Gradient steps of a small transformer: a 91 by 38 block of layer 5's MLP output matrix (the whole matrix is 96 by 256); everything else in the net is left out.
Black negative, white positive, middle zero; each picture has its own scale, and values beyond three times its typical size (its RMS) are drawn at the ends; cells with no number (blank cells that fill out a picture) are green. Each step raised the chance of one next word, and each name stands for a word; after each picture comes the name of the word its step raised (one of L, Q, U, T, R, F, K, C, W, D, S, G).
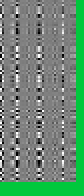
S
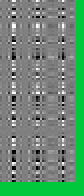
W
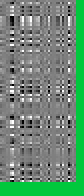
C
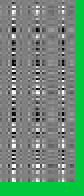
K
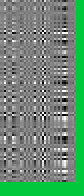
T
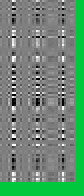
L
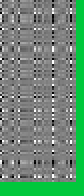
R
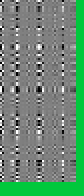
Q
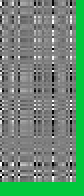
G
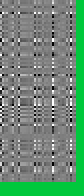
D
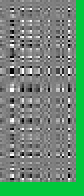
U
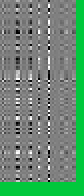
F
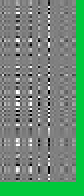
D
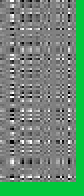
R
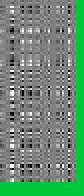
K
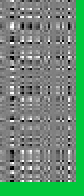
W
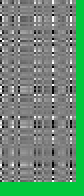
C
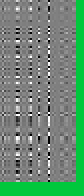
T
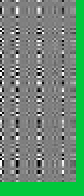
T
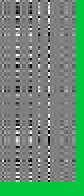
Q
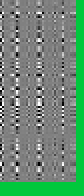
D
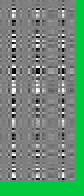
U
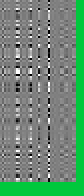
U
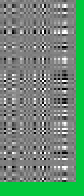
F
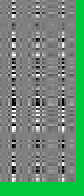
D
